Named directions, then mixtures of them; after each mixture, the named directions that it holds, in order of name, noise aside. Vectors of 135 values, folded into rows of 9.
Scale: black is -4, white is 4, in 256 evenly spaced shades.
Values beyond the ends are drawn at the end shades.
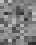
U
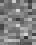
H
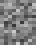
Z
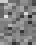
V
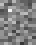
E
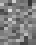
E, H, U.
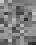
U.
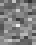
H.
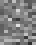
H, V.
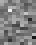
E, H.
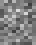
E, H, V.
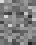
U, V.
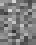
E, H, U.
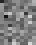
U, V.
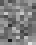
H, U.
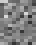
V.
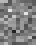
E, V, Z.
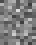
H, Z.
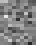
H, U, V.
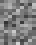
Z.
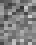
V, Z.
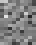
V.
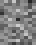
E, H, V.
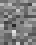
Z.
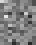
U, V.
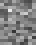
E.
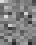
U, V.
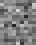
E, Z.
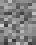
U, Z.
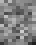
U.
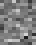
H.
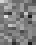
U, V.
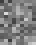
U.
